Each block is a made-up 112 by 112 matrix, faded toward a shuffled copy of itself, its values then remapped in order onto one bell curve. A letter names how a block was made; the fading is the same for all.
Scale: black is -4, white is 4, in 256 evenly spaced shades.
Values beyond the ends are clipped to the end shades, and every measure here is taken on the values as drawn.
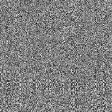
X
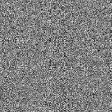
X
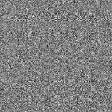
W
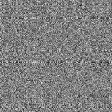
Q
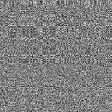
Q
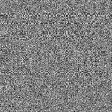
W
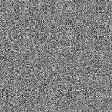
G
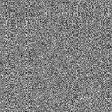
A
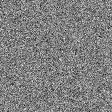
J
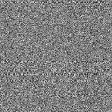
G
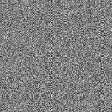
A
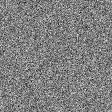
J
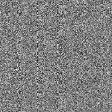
X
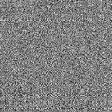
W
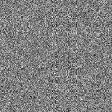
X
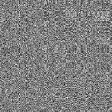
A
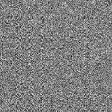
X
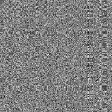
A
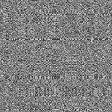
Q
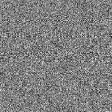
G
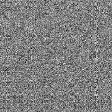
X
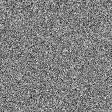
J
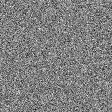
J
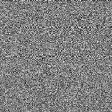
G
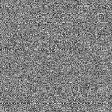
W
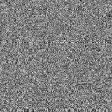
W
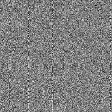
X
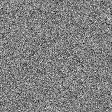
J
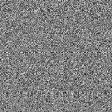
W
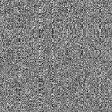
A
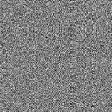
A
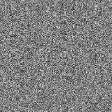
X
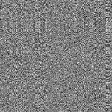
A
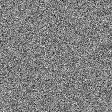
J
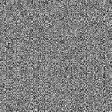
A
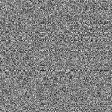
W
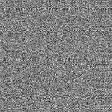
W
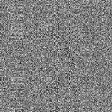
A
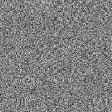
X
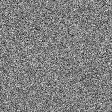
J
